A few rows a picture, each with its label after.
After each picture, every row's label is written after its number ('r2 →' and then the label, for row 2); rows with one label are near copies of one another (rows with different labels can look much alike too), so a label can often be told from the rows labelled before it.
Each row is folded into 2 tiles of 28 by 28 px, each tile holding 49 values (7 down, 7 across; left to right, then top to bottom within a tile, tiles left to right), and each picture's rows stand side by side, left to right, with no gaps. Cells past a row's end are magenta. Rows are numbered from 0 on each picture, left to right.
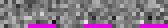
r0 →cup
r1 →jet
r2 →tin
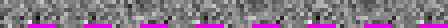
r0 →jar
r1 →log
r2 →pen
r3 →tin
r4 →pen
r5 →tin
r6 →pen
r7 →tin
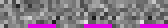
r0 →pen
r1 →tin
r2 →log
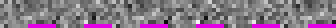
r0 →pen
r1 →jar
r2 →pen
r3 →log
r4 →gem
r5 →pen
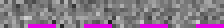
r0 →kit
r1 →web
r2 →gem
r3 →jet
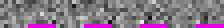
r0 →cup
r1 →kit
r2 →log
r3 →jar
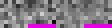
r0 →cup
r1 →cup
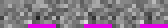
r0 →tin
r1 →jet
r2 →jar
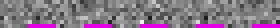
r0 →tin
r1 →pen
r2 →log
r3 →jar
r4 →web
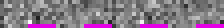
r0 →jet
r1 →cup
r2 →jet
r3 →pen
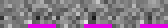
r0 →tin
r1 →jar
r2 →jar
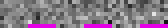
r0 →jar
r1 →cup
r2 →cup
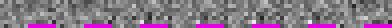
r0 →cup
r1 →cup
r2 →jar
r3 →jet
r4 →jet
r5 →jet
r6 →pen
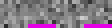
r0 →web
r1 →kit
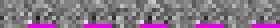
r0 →tin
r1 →jar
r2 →gem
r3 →log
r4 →gem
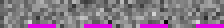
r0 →jet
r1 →kit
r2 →cup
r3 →tin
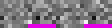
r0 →tin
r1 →log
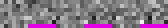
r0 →kit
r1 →log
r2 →gem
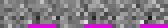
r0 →jar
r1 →tin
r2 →log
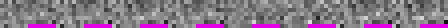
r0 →cup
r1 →web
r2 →pen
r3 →cup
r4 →jet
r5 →log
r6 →pen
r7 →pen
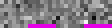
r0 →pen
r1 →tin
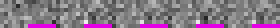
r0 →kit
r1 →jet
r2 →jet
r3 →jet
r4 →jet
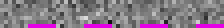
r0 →kit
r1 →pen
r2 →web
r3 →jar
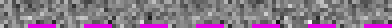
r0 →pen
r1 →kit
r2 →jar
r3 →pen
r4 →web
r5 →gem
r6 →cup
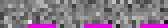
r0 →gem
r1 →web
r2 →web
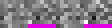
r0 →log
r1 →log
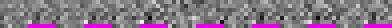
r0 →gem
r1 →log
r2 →log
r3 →kit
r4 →jar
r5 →tin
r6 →jar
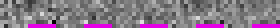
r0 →cup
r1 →log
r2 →jet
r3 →pen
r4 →pen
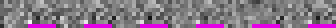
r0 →jet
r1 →gem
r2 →tin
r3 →jet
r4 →kit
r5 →tin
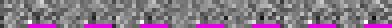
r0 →jet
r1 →jar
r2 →jet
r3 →jet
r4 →tin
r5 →jet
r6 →log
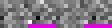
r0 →log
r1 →log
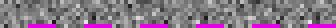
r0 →web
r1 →jar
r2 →kit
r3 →jar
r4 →kit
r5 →jar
